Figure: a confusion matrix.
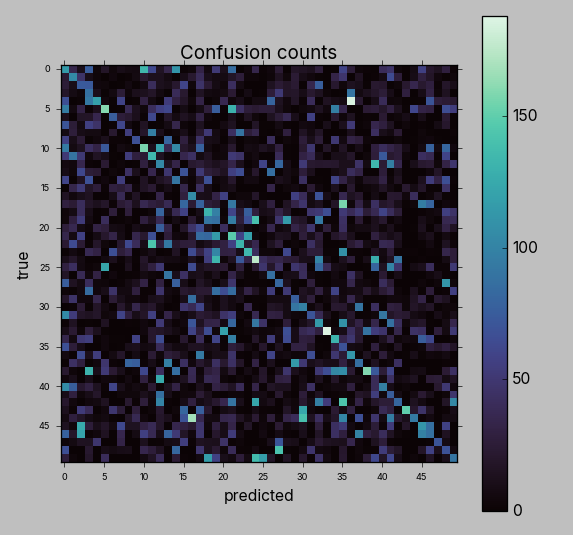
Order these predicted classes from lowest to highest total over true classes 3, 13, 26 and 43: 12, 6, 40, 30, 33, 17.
33, 12, 6, 40, 17, 30
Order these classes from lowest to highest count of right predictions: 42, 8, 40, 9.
8, 9, 42, 40
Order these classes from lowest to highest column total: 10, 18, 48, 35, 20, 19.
20, 10, 48, 18, 19, 35
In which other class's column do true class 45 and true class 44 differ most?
16
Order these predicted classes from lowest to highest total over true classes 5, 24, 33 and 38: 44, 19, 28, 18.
44, 28, 18, 19
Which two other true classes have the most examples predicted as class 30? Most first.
44, 43
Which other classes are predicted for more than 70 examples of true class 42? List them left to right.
12, 21, 24, 32, 35, 49
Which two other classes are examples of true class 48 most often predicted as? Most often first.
27, 14
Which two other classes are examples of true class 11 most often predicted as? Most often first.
1, 40
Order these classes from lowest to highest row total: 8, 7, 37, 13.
7, 8, 13, 37
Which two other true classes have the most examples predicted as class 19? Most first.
24, 21
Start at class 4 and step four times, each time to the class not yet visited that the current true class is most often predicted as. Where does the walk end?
0
